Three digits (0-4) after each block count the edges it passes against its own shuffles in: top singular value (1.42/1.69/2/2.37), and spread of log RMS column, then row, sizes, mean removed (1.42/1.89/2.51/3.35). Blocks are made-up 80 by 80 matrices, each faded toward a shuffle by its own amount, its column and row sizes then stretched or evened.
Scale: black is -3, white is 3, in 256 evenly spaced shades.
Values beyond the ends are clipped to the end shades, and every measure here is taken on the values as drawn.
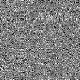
3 0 1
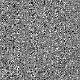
1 3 0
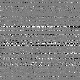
4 0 4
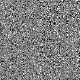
0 3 1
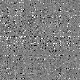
0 2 3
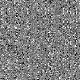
2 3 0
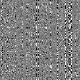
4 4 1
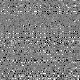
3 0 4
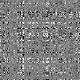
3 3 4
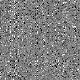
2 3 1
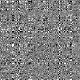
4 3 3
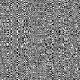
4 3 0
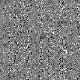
2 3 1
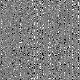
1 4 1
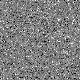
0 0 1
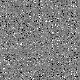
0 2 2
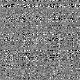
1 2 4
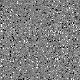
1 2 1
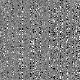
2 4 1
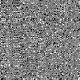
3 1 1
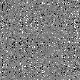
0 3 2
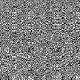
4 2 2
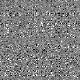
2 2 3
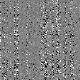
1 4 2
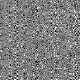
3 3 1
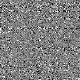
0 3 3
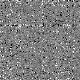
1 2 2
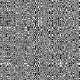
4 4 2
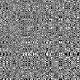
4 3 3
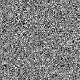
2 2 0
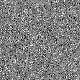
2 0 0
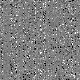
0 3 0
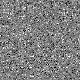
1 0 1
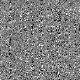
0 3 2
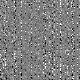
0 4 0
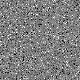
2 1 0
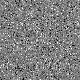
2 0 0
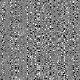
4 4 0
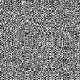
4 2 0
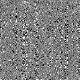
2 3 1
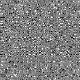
3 0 3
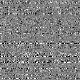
2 1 4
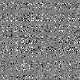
1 3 4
